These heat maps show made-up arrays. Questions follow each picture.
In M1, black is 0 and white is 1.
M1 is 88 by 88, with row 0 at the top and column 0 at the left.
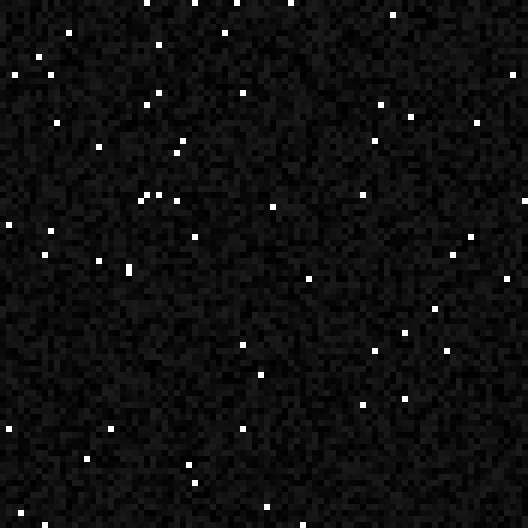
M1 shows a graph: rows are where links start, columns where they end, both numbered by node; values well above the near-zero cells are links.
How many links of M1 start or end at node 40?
3
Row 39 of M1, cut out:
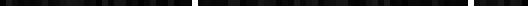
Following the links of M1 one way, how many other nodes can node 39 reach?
6
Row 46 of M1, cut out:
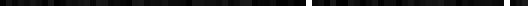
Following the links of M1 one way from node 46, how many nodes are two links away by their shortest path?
2
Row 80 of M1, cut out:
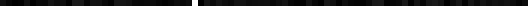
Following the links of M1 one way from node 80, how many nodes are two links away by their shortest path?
3
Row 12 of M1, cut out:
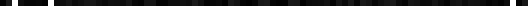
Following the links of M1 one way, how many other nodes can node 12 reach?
5
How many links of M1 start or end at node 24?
4
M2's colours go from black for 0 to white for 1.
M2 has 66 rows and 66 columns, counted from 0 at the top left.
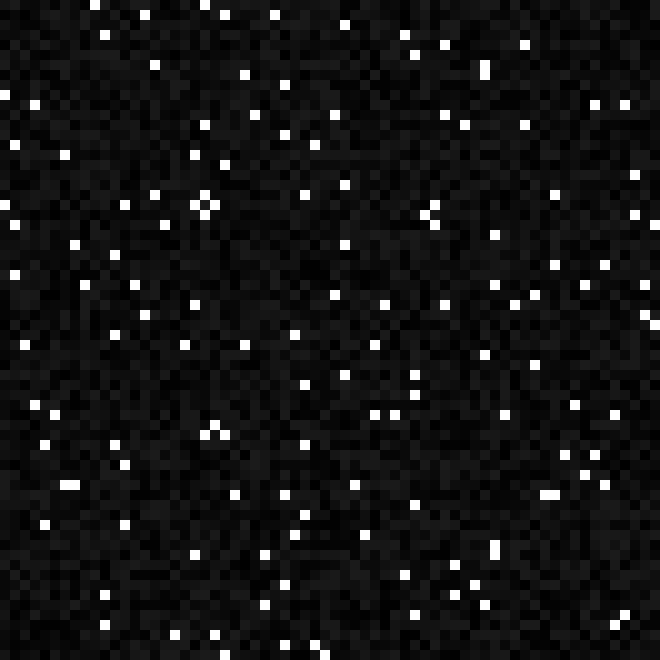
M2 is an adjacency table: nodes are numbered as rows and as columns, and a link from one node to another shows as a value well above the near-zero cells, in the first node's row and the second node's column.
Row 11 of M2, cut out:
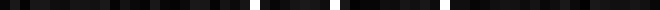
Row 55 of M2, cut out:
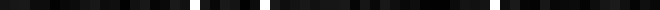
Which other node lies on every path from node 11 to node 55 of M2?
node 44
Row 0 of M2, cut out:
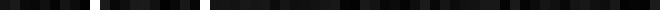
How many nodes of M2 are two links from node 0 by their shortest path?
4
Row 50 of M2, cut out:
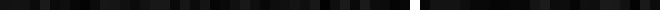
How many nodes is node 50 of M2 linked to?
1
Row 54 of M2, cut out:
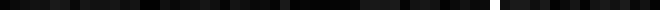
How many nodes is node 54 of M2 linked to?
1
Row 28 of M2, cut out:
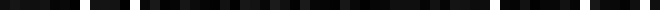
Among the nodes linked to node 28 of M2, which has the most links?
node 49
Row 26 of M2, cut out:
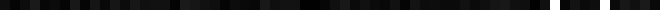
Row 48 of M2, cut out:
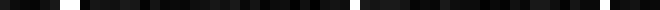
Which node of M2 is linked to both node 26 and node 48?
node 60
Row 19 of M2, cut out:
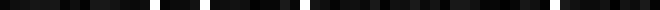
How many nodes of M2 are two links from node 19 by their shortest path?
10
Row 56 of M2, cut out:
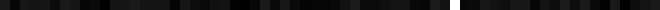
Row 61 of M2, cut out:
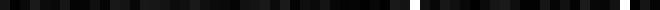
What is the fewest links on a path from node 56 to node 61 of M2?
5
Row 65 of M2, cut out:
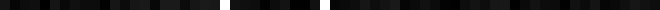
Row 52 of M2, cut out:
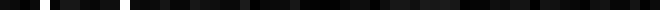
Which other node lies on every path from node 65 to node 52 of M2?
node 22
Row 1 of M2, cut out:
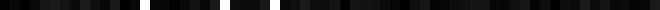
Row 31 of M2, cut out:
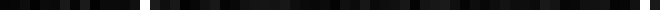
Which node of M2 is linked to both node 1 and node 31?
node 14
